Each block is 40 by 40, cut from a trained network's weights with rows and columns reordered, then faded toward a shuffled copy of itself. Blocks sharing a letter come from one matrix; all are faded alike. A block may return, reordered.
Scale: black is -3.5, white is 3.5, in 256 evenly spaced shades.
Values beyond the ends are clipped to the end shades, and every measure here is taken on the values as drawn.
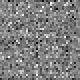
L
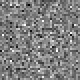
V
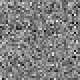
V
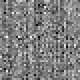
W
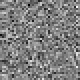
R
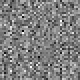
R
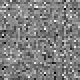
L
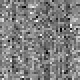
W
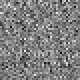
V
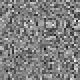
R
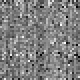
W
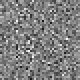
R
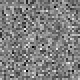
V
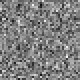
R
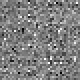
L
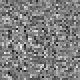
R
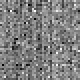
W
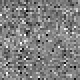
L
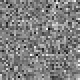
V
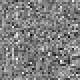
V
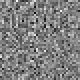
R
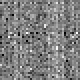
W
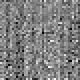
W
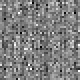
W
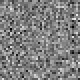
R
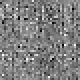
W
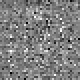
L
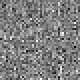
V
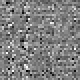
L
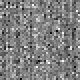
W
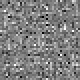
L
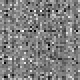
W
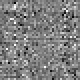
L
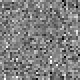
V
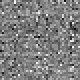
L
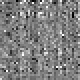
W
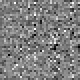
L
